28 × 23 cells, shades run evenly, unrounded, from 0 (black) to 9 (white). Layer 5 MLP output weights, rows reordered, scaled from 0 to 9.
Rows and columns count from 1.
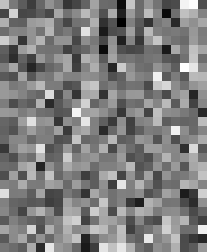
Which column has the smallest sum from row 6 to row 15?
12
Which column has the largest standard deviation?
14
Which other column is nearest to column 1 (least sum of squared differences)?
11
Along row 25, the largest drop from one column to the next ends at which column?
10
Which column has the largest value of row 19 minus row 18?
15
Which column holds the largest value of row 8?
21
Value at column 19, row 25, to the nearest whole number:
7
